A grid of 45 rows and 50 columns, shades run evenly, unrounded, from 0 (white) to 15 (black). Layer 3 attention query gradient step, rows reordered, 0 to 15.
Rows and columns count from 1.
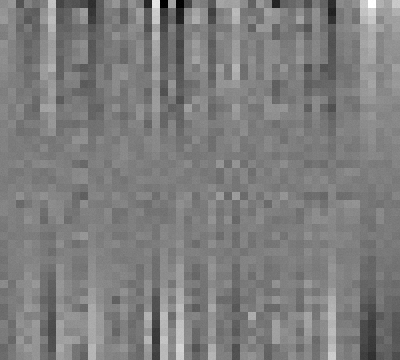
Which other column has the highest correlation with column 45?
33
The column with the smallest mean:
7
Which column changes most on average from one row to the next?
11
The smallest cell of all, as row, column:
1, 47
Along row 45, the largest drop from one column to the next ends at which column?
21
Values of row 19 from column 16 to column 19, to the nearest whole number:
7 8 8 7
